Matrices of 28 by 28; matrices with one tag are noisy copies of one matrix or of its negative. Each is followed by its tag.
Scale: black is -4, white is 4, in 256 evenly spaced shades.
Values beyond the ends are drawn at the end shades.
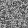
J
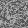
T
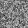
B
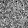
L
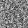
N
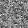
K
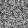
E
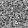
L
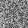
N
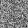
E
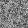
K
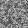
K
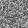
T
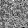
E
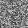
J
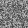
L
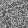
J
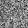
E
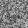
T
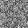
B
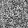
E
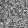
E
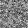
K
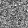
J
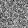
B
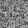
B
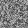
T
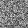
B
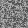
E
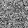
L
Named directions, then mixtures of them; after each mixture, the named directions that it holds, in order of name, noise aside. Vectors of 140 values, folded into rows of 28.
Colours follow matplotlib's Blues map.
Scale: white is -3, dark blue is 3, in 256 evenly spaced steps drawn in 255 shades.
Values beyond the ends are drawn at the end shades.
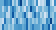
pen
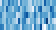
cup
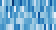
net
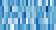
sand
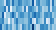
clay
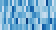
cup, pen, sand.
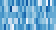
sand.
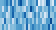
pen.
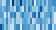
clay, cup, net.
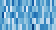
clay.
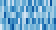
clay, cup, sand.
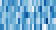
cup.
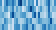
clay, net, pen.
